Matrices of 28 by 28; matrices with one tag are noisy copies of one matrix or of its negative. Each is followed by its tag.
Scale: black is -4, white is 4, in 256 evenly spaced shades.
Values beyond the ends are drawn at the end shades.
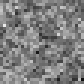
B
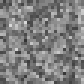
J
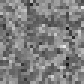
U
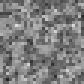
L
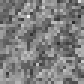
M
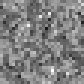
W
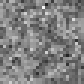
B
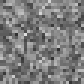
U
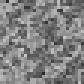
B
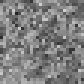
B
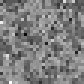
W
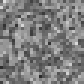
W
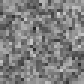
W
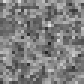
L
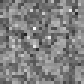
J
